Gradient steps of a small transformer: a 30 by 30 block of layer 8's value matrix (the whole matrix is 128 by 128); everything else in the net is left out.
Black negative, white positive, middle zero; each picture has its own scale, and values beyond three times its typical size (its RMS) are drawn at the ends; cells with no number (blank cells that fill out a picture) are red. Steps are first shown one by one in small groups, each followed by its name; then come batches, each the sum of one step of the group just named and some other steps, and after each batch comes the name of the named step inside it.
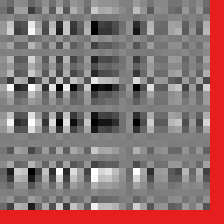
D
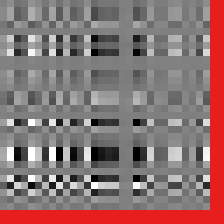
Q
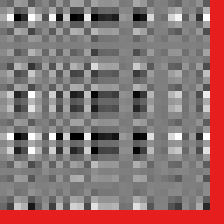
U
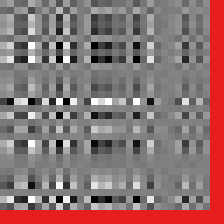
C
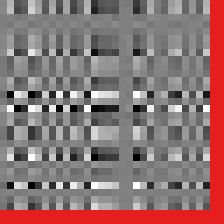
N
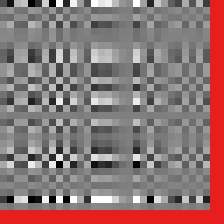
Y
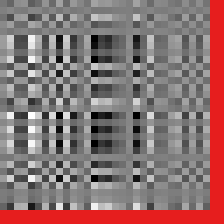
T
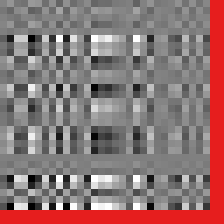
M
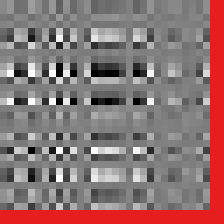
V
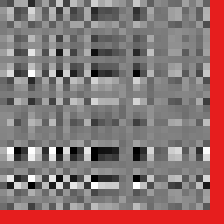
Q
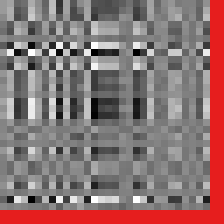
U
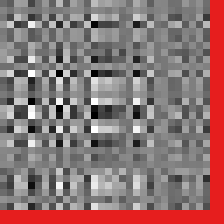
C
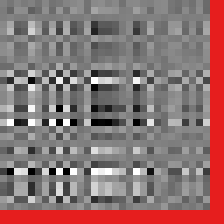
D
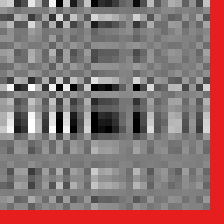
D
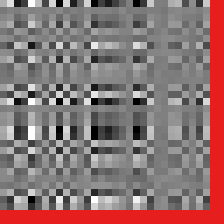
M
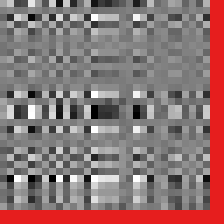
N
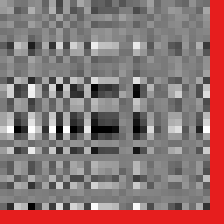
M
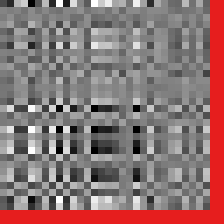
Y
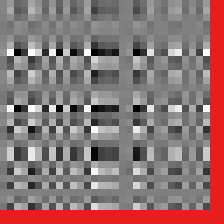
N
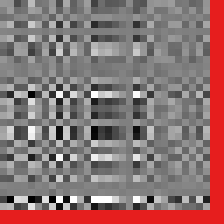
Y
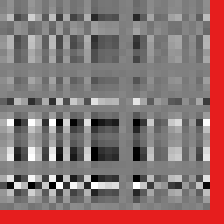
Q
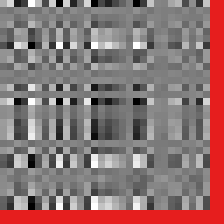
M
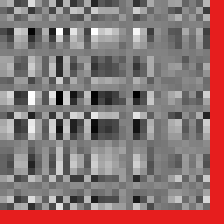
V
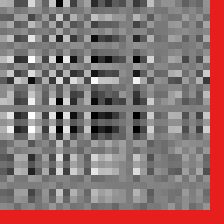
T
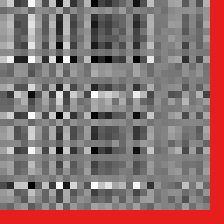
C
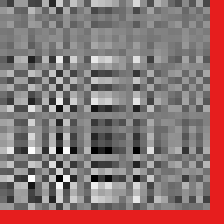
Y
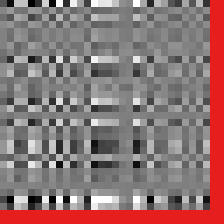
Y
